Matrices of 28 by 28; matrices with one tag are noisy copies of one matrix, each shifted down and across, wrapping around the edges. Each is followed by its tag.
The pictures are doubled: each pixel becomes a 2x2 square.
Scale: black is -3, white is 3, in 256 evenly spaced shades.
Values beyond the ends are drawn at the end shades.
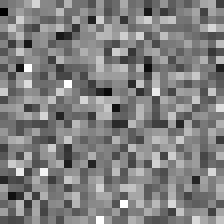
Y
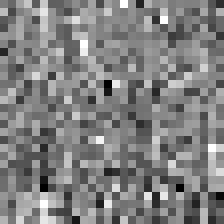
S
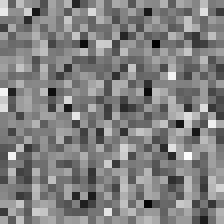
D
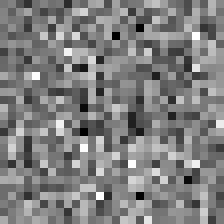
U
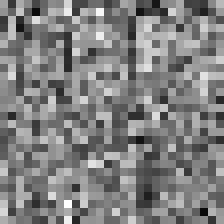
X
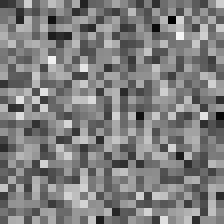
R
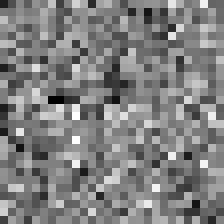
U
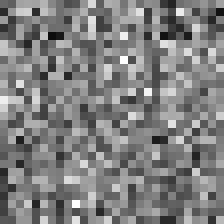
X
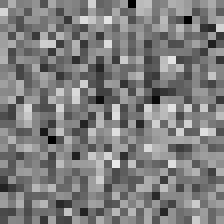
U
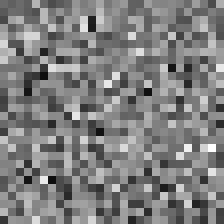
R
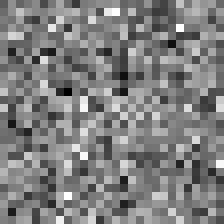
U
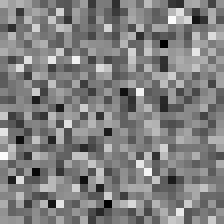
R
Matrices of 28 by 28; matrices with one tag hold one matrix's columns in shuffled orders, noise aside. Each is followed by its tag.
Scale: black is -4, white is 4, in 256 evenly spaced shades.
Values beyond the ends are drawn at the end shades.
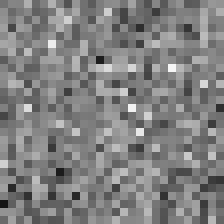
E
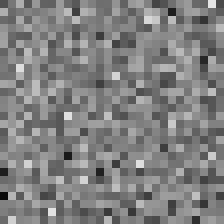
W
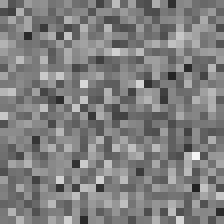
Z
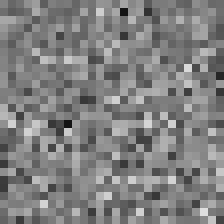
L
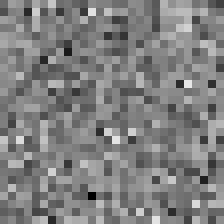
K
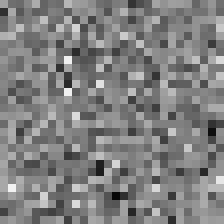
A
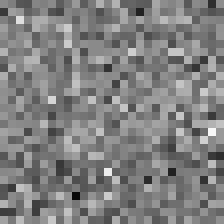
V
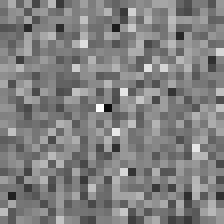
E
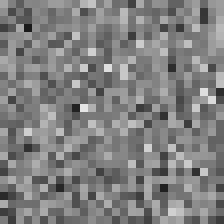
E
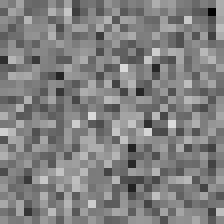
L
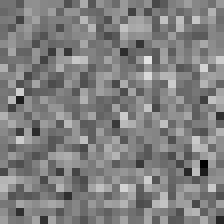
A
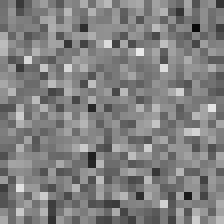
E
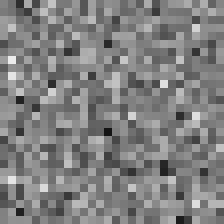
A
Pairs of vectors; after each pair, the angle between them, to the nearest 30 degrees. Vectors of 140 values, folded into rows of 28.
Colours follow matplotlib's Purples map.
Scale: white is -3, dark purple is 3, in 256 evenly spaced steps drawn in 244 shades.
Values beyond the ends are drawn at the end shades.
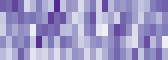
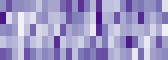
120 degrees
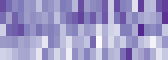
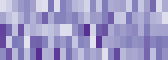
120 degrees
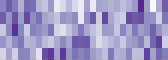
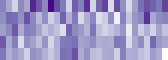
90 degrees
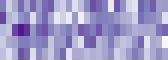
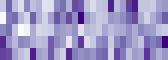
150 degrees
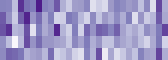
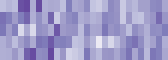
60 degrees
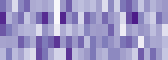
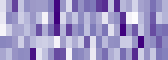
150 degrees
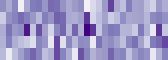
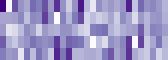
90 degrees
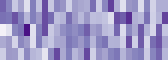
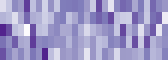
150 degrees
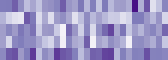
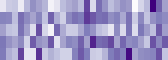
120 degrees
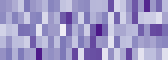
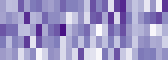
150 degrees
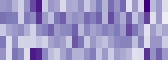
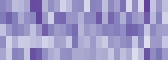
30 degrees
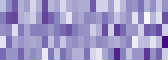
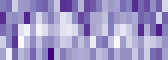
90 degrees
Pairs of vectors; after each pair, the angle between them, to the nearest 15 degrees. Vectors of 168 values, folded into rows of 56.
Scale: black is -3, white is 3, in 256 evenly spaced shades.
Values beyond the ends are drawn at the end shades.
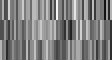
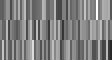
90 degrees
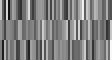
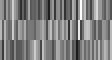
60 degrees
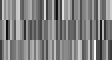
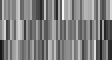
30 degrees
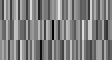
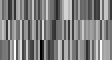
75 degrees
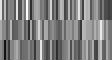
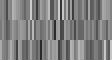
105 degrees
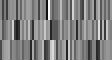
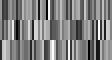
30 degrees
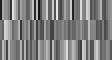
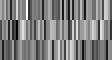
90 degrees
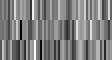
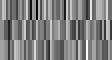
90 degrees
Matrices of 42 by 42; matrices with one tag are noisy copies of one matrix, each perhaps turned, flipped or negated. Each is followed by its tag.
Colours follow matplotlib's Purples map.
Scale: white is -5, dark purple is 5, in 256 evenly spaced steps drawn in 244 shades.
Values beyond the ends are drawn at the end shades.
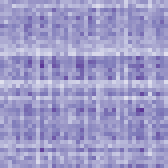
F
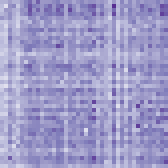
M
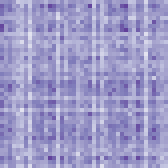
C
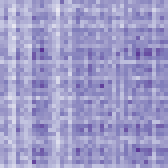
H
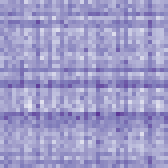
F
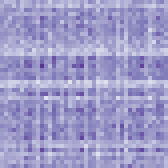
F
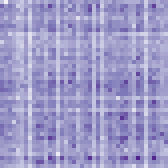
C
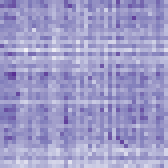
M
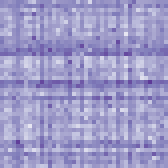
F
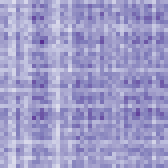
H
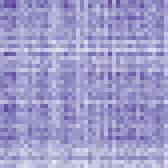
M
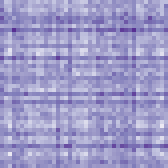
C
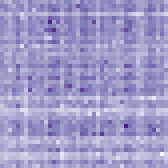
H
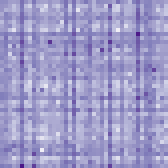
C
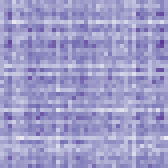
C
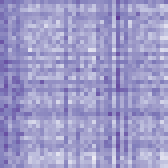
M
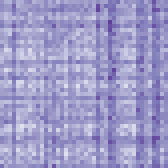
H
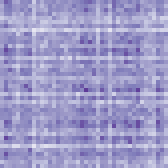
C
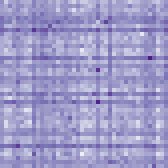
C
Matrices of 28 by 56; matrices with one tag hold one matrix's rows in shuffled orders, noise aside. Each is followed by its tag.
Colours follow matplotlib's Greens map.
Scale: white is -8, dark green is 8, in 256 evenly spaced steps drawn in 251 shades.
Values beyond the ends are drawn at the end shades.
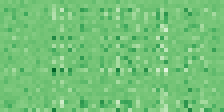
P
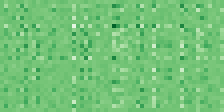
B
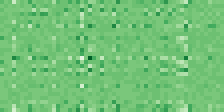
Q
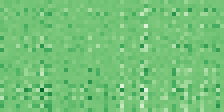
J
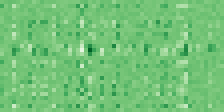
Q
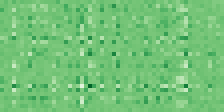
Q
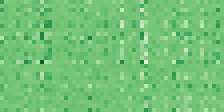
J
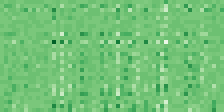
P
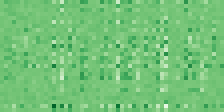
P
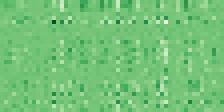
P
